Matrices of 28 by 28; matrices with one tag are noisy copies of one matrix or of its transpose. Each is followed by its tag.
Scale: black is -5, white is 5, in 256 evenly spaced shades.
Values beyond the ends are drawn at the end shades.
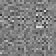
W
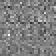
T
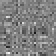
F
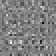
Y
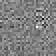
W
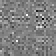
W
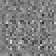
Y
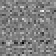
Y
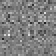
T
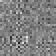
W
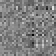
F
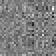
F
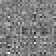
F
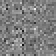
T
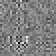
W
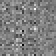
T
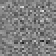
Y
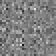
T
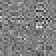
W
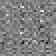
Y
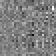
F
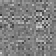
W
